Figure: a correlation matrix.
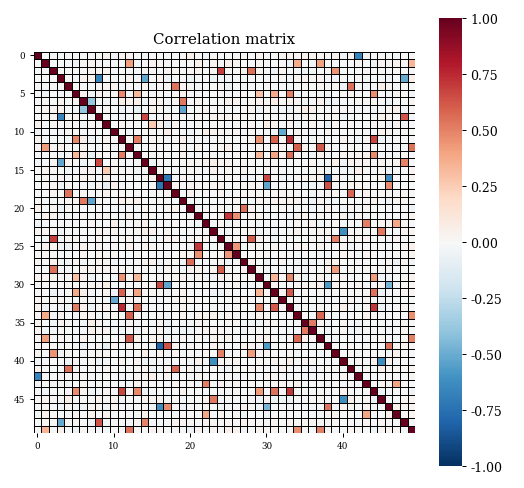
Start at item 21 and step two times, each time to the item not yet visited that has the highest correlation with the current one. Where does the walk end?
26
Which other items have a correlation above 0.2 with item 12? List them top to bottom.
1, 34, 37, 49
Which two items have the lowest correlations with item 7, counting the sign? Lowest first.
19, 6
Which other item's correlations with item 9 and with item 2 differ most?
24
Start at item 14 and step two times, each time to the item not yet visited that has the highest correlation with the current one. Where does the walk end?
48
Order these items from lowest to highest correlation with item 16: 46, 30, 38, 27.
38, 46, 27, 30
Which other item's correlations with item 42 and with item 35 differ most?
0
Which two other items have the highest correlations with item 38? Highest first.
17, 46
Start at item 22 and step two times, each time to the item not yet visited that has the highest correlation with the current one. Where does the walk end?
47
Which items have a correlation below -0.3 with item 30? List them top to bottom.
17, 38, 46
